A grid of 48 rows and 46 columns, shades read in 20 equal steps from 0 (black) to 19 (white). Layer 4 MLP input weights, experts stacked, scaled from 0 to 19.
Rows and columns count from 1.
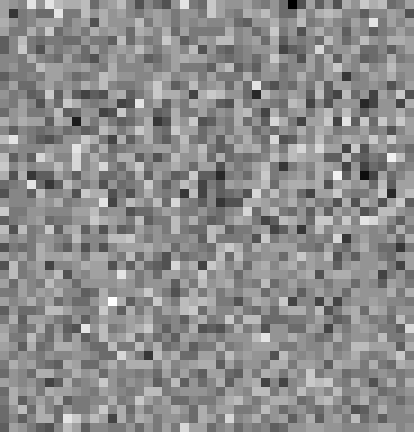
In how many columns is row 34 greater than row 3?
19
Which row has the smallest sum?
20
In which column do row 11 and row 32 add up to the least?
29
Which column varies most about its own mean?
41
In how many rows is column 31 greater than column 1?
22
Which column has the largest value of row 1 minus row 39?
6
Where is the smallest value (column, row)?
33, 1
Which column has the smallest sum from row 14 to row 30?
23
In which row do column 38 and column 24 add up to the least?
14
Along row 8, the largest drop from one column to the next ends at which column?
27
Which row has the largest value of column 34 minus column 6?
21
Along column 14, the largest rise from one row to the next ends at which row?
13
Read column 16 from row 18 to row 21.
7 15 13 10
